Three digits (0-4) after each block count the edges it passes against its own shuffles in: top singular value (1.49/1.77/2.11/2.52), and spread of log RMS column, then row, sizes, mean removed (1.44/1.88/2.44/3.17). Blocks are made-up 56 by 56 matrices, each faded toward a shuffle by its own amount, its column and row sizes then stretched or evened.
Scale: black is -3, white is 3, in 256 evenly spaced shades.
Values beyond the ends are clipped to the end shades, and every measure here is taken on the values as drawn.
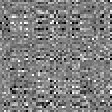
4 2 3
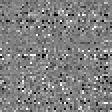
1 2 3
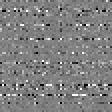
2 1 4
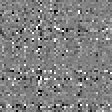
1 2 3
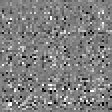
1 2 3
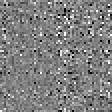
1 3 2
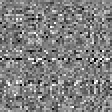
3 0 3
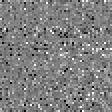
0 1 2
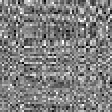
4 1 1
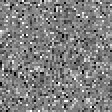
0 0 0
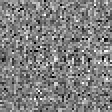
1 1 1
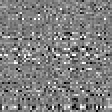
3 1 4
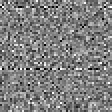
2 0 2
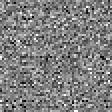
1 0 2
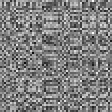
4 2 1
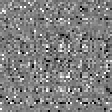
3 1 2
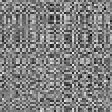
4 2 2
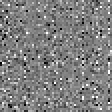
0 3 1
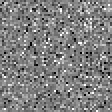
1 1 1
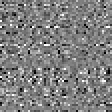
3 2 3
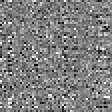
2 2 2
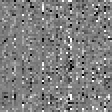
1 4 1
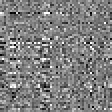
3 2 3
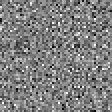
3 1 1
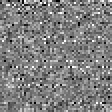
1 0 3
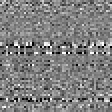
3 0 4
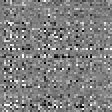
2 3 4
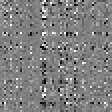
2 4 3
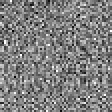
3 0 0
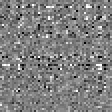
2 1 3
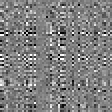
4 4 3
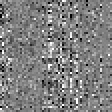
3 4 0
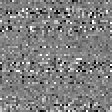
0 0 4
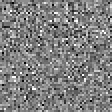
2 0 1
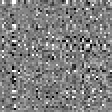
3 3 2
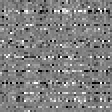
3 0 4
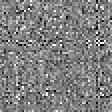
2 2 2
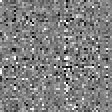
2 3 2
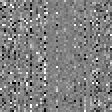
2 4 0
